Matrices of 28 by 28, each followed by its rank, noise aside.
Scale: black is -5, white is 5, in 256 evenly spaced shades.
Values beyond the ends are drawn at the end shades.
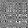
two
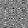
three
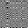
one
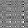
one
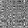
four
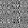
two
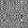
two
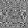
four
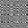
two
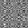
two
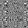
four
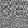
three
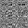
three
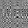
three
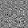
four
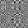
two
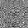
four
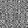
four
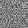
four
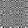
three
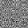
four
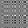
one
